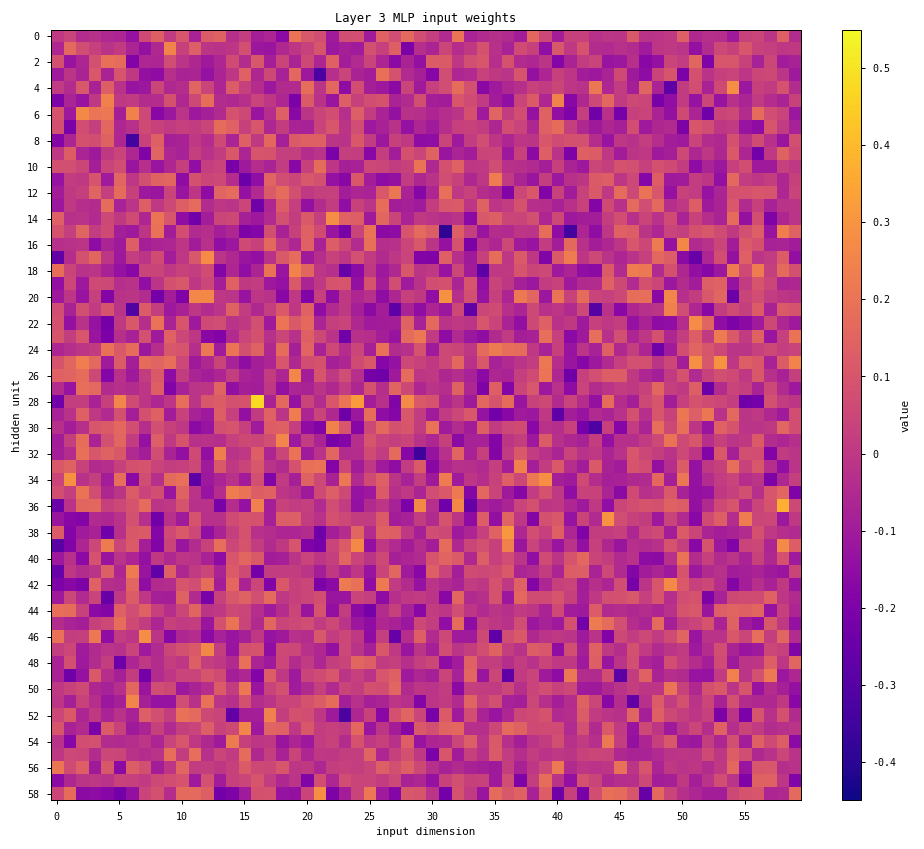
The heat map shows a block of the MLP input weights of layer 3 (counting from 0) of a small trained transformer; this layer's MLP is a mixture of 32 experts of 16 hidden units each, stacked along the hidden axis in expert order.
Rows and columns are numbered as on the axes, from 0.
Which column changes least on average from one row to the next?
5
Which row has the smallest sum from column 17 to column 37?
21
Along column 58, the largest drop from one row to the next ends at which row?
37
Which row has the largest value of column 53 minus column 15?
25
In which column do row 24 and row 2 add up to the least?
48
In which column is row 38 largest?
36
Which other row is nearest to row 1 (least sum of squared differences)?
55
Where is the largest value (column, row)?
16, 28
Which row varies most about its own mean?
58
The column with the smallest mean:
41
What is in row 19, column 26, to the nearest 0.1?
-0.1
